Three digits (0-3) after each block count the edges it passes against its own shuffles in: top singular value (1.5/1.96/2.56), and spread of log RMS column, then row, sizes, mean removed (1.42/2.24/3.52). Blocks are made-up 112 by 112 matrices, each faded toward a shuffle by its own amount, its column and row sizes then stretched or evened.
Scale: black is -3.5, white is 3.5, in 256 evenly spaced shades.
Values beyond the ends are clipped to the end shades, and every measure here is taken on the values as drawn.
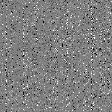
2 2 0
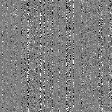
0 3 0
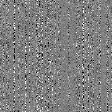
0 3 0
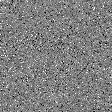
0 0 0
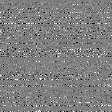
1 1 3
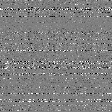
2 0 3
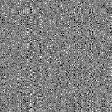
3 2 0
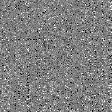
1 2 1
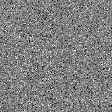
1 1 0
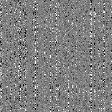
2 3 0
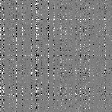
3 3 2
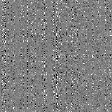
1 3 1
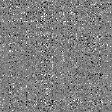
0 2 2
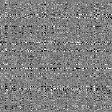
2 2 3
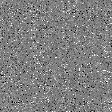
1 1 1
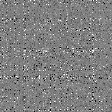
0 2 2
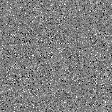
0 1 1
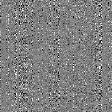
2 3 1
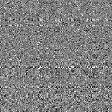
3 1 2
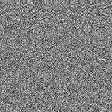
2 0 1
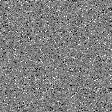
1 0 1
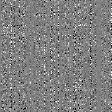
0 3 1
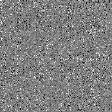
0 2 1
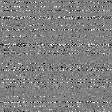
2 1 3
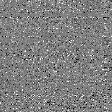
2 1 2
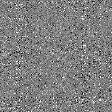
1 2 2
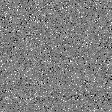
0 0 1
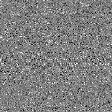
2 0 2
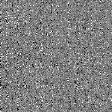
0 2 1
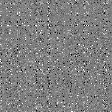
1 2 2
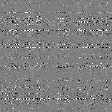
2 2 3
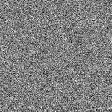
1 0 0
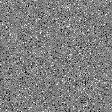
0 1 0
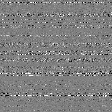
1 0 3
